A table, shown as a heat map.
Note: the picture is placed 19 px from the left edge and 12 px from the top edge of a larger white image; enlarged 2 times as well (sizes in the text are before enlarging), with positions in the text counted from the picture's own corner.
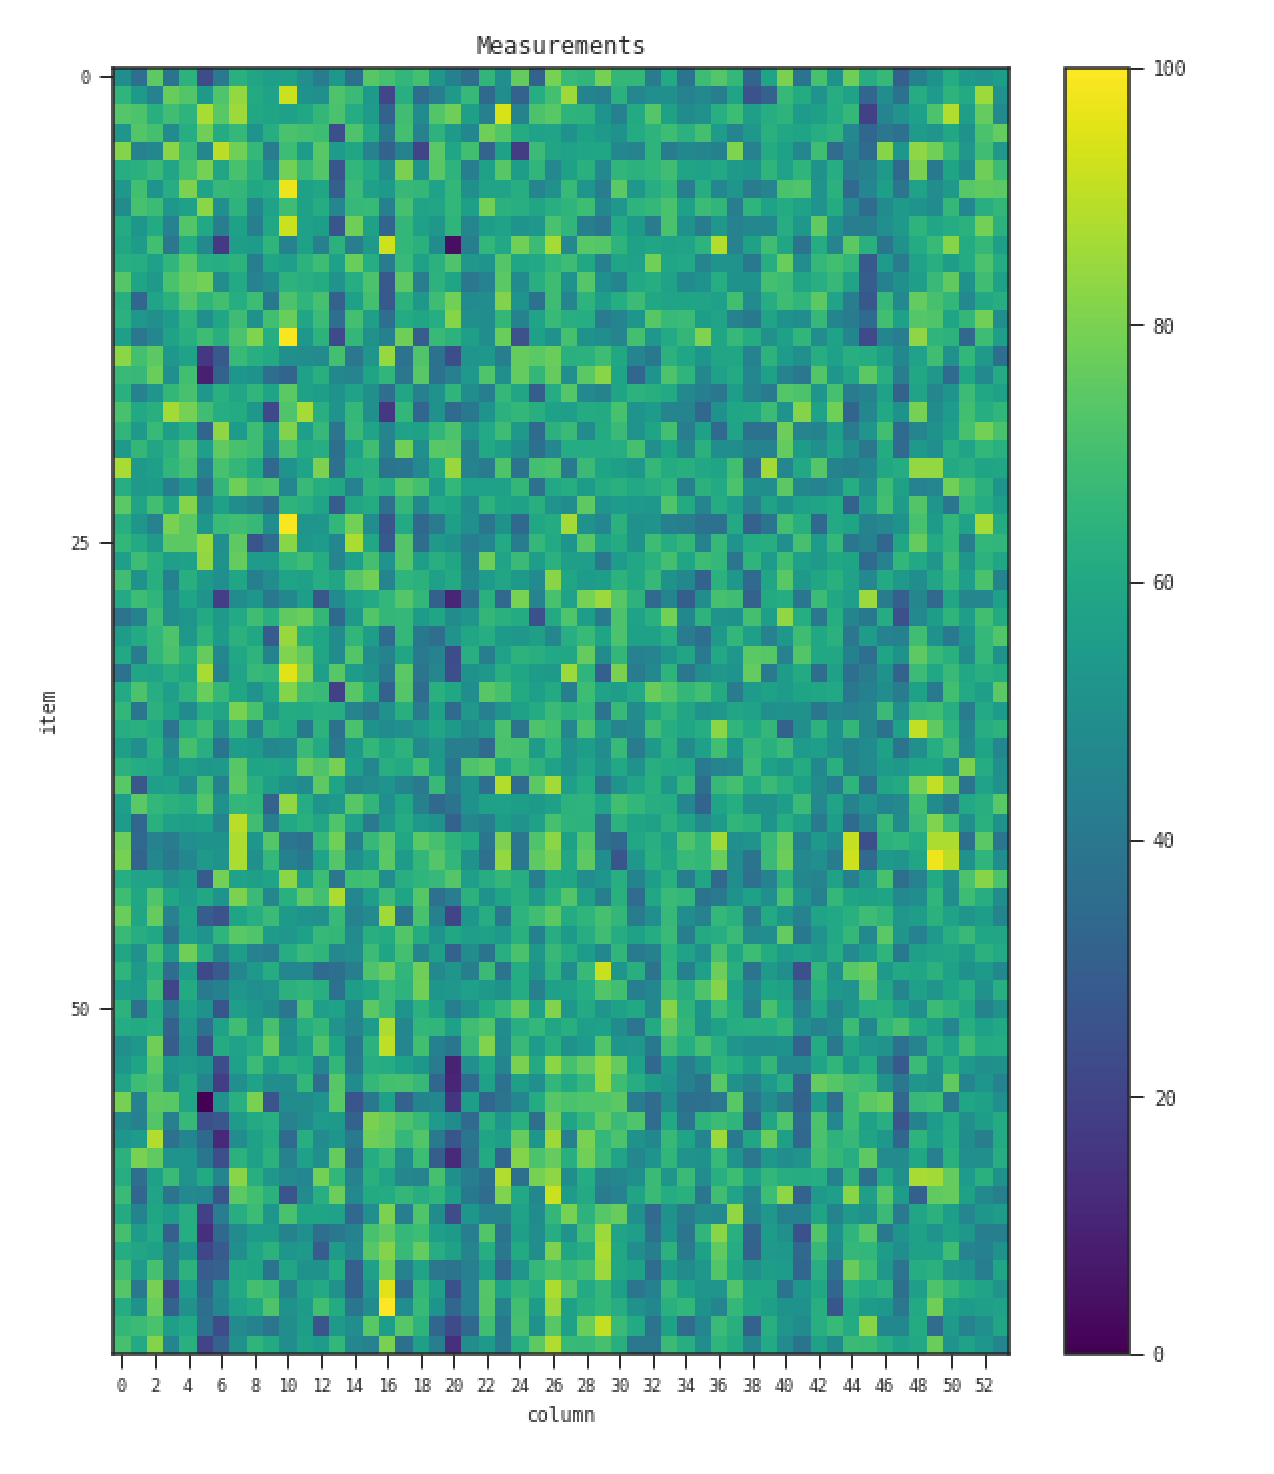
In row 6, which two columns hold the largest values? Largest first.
10, 4
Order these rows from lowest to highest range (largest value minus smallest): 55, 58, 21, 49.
21, 49, 58, 55
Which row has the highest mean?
2
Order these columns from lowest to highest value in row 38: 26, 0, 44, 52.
52, 44, 0, 26
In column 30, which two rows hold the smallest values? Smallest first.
42, 41
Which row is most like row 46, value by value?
22
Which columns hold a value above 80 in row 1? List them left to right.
7, 10, 27, 52
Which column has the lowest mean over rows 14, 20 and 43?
13
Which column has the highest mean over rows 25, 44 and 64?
7
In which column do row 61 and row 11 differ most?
5
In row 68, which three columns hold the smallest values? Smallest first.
20, 5, 6
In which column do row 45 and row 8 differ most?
16
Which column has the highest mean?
26
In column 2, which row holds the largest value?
57
